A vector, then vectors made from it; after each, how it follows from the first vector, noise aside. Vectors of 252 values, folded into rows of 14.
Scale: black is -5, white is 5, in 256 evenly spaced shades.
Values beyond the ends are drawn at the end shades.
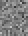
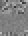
partly zeroed.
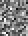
reversed, negated, scaled up.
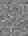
wrapped around, negated, shrunk.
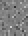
partly zeroed.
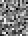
reversed, negated, scaled up.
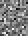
reversed, negated, scaled up.
